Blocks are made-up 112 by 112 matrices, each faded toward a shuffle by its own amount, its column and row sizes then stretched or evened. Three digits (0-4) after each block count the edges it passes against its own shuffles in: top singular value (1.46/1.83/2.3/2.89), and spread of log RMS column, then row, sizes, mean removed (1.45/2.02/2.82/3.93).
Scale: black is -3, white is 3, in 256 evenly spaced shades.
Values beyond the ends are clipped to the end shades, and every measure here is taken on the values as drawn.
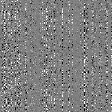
3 4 1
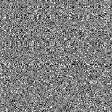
3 0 2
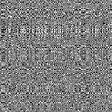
4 1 3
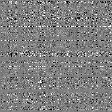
1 3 4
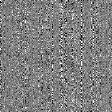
2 4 0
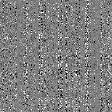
2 4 1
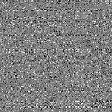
3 0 2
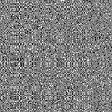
4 2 1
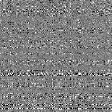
3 2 4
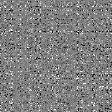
2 3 3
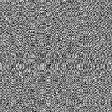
4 1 1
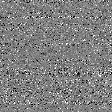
1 0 3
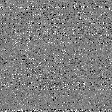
1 1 3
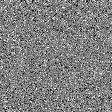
0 0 1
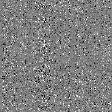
0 3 1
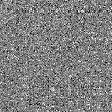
2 1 0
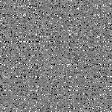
2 2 3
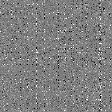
0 3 2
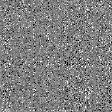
0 3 1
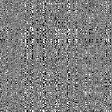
3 4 2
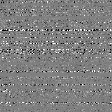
2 1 4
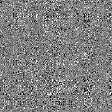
2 3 2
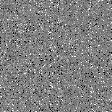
0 2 1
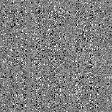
1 3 2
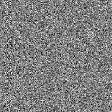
2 2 0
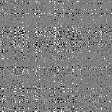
2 3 4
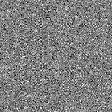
3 0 1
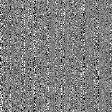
1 4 0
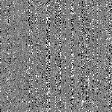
1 4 1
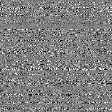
1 1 4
